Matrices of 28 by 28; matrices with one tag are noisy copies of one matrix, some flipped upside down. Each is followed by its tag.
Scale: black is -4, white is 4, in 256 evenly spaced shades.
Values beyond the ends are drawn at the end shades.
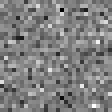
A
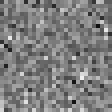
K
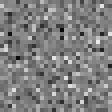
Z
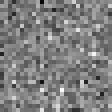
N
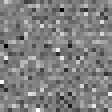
A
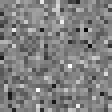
N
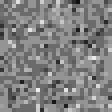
N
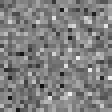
Z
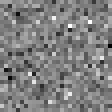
Z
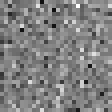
N
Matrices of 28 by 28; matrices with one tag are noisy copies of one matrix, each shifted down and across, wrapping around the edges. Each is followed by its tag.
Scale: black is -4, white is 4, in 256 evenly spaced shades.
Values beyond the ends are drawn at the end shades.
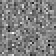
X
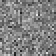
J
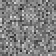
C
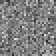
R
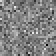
C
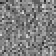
R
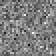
C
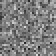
X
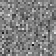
R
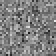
R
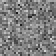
J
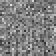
X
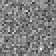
X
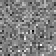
J
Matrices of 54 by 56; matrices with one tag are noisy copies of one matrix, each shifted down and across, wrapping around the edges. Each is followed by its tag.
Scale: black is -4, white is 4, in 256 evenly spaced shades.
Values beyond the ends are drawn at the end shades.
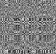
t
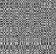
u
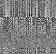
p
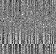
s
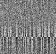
s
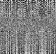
p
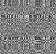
t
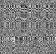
t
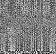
p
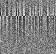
s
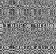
t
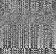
p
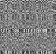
t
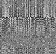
p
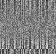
s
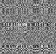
t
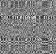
t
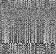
p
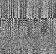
p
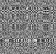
t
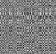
u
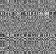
t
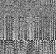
p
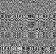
t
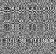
t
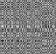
u
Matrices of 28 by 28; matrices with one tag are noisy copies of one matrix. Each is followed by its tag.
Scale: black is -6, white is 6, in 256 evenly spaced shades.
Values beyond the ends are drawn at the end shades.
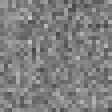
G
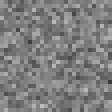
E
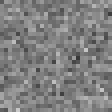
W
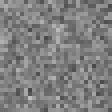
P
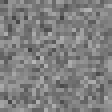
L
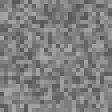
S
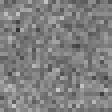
G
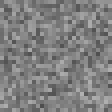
W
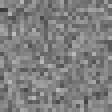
L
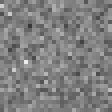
P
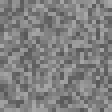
E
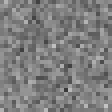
G
